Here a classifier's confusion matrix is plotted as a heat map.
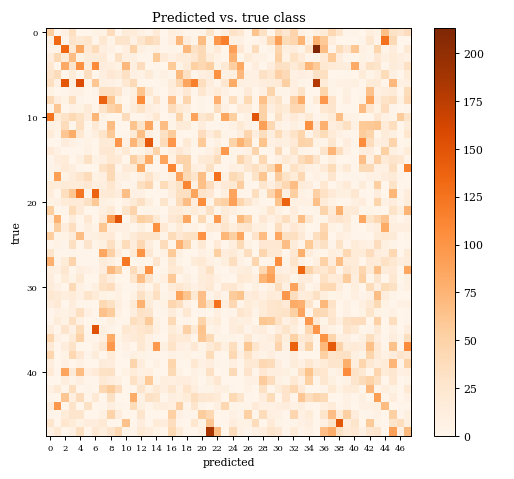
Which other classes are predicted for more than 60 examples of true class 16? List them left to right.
12, 30, 47
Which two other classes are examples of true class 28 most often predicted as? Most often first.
33, 13
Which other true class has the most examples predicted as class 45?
47
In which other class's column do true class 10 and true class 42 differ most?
27
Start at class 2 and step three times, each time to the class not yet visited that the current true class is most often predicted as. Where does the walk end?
4
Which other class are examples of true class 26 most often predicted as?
12
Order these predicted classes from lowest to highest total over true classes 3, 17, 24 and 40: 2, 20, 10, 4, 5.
10, 5, 2, 4, 20
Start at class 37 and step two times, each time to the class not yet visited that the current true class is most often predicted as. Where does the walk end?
22
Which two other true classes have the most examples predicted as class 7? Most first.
8, 26
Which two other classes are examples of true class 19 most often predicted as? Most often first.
6, 4
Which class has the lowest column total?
46
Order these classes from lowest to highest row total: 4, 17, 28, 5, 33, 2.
33, 5, 17, 28, 2, 4
